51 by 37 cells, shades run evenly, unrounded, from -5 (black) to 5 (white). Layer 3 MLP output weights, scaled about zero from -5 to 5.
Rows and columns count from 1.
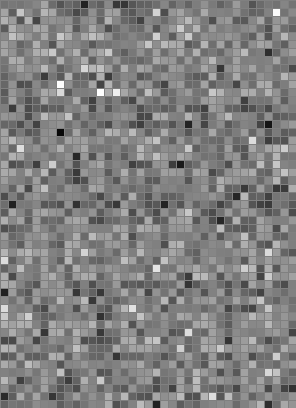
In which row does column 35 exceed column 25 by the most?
2
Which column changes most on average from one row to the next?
20
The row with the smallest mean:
26
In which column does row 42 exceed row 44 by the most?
24
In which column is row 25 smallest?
30
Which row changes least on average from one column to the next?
1
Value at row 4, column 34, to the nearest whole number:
-2
